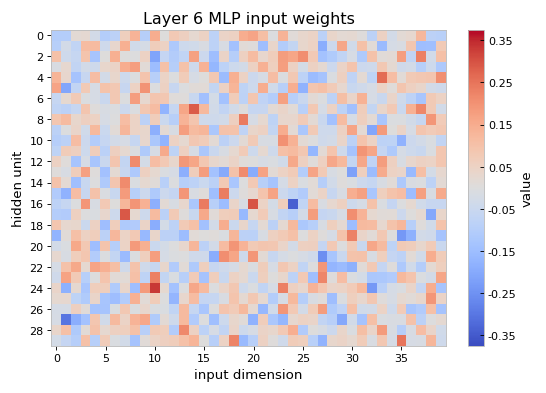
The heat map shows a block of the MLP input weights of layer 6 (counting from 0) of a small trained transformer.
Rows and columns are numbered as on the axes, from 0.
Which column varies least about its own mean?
34
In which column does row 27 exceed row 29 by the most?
8
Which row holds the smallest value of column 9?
19
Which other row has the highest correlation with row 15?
9
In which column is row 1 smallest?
27
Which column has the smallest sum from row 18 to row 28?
12
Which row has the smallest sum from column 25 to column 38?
22
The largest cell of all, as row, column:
24, 10
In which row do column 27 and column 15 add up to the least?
21
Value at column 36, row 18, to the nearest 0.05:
-0.1
